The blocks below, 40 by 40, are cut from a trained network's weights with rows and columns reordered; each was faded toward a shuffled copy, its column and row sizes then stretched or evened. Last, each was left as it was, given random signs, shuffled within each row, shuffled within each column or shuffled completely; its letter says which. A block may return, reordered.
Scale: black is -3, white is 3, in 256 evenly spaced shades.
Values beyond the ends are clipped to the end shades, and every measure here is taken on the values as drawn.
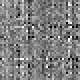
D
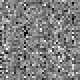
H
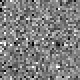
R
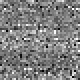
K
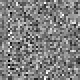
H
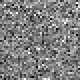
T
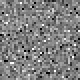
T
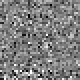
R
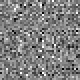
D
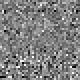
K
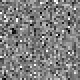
H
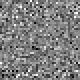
K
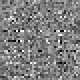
R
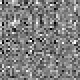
D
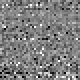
K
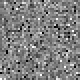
T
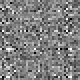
D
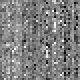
H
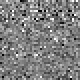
K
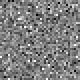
T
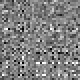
D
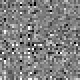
R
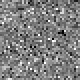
T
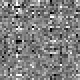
D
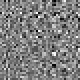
D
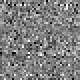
K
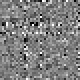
R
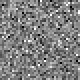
T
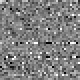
K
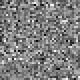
K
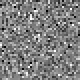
T
